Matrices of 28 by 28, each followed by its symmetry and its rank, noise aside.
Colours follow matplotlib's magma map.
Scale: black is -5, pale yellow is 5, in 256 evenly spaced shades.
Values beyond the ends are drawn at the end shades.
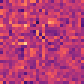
no symmetry, rank four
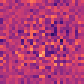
no symmetry, rank four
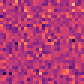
antisymmetric, rank four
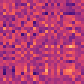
symmetric, rank two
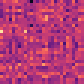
antisymmetric, rank four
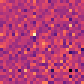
symmetric, rank four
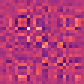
symmetric, rank three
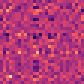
no symmetry, rank four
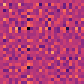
symmetric, rank three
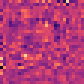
antisymmetric, rank four
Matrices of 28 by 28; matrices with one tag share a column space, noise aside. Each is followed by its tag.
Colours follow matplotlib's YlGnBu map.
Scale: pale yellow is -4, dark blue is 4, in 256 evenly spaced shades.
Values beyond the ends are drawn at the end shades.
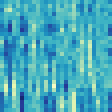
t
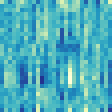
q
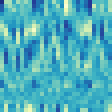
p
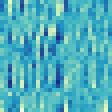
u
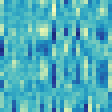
u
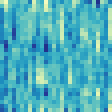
q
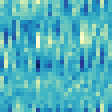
p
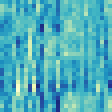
t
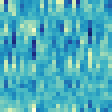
p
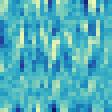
p
